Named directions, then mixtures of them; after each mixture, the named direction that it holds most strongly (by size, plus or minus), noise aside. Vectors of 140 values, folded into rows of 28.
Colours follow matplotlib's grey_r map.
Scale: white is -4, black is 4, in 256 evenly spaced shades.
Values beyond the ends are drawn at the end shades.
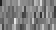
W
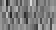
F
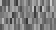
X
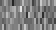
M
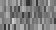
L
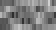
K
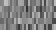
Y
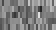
Y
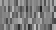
Y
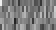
W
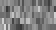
K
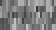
K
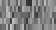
L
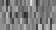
F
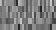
Y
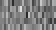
M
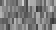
Y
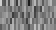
X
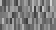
X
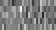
M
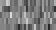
Y
